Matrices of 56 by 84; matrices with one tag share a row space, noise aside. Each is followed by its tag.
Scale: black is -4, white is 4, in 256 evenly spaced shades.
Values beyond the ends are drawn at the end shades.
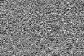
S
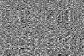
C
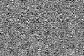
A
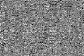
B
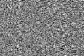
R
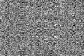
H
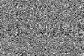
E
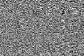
R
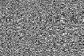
R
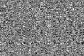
S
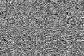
S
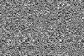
C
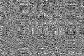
H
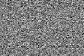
A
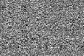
A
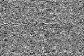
B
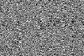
R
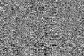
B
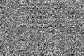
H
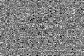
H
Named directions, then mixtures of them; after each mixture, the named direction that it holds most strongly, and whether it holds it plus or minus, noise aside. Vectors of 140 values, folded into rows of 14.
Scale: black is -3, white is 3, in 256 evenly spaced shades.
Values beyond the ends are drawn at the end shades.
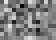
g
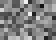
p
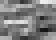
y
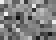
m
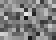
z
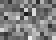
z, minus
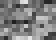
y, minus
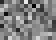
m, minus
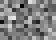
g, plus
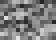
y, minus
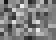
g, minus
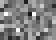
p, minus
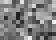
m, plus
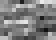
y, plus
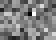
p, minus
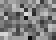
z, plus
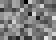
p, minus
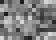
m, minus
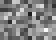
p, minus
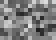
y, plus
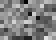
p, minus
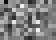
g, minus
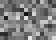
z, minus
